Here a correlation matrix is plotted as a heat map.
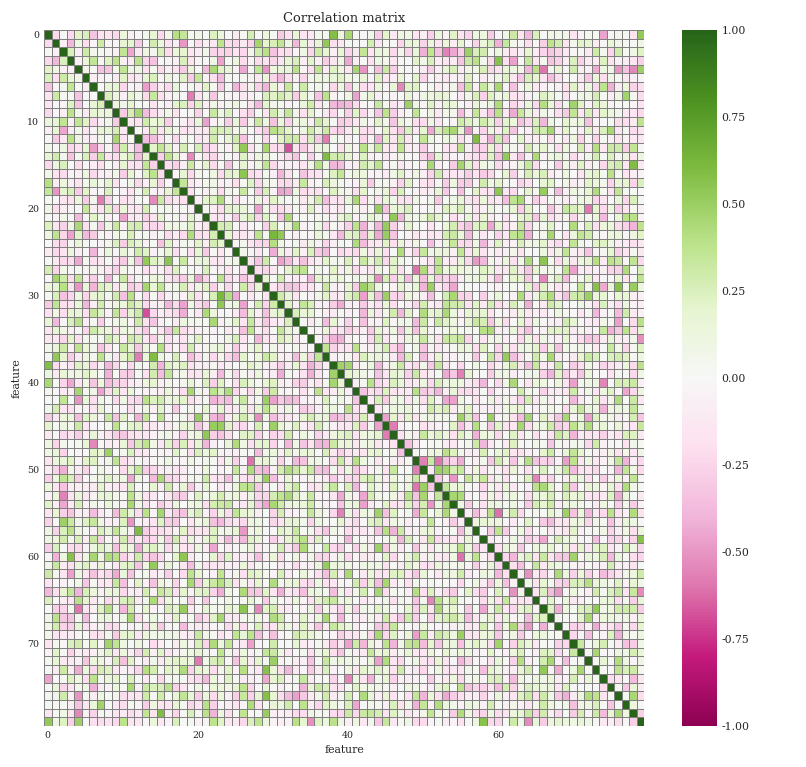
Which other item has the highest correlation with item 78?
15
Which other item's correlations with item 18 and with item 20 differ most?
72
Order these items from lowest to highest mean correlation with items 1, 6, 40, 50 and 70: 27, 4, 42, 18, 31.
42, 18, 27, 4, 31
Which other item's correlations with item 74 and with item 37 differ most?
29
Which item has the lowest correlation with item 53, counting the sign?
2
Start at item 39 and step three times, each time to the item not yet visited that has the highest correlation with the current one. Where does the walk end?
79
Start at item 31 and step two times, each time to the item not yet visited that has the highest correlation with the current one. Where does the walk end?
30
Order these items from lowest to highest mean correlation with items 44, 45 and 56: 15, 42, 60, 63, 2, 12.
12, 42, 63, 60, 15, 2
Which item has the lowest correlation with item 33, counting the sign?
76
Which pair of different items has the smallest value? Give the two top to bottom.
13, 32
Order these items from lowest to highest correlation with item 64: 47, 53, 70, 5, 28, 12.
28, 53, 12, 47, 70, 5
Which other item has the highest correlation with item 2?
56
